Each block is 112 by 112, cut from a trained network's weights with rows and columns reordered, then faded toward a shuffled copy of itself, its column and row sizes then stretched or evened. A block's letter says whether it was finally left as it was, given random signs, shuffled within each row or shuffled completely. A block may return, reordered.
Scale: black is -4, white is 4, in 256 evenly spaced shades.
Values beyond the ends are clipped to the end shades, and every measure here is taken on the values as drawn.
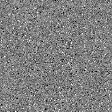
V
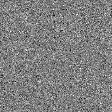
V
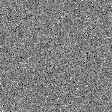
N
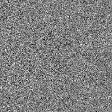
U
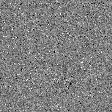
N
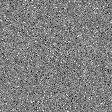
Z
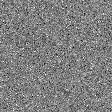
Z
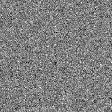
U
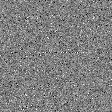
N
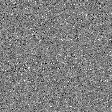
N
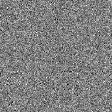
U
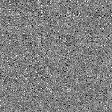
U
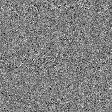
N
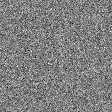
Z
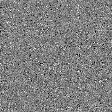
V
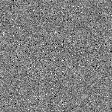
V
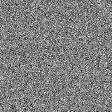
V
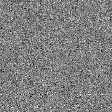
V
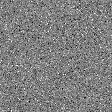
Z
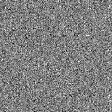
U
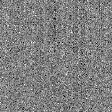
U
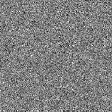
U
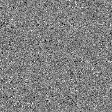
V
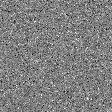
Z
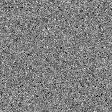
N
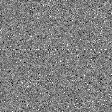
U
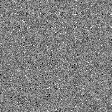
V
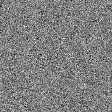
N
